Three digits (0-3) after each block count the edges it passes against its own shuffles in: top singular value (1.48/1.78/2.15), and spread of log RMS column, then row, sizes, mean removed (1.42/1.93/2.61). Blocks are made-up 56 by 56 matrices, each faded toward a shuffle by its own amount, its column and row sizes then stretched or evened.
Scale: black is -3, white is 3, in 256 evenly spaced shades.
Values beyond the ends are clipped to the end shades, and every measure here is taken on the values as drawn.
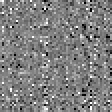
2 2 1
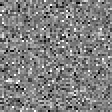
1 1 0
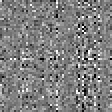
2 3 2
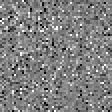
0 1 0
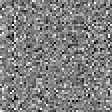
2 2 0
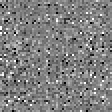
0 2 2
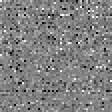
0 0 2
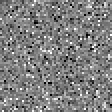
0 0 0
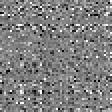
2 1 3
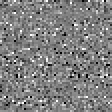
0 0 2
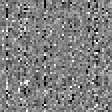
2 3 0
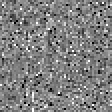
0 0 0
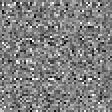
2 1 2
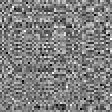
3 0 1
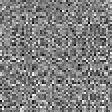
3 1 2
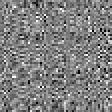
3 2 0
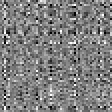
3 3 2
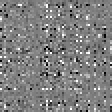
0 3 3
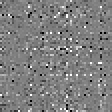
1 2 2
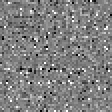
0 0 2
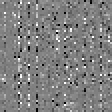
2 3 1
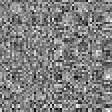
3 1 1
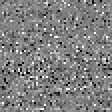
0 0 1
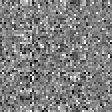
2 1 1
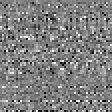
2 0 3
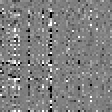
3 3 2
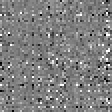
1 3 2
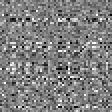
3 1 3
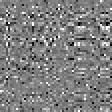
3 1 2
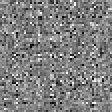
0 2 2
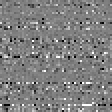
2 1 3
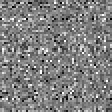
2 0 2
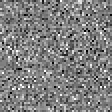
1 0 1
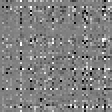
1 3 3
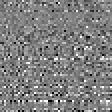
3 0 3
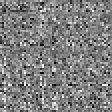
0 2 2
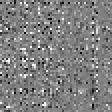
1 3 2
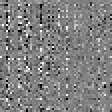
2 3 2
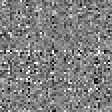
0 2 2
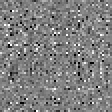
1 2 2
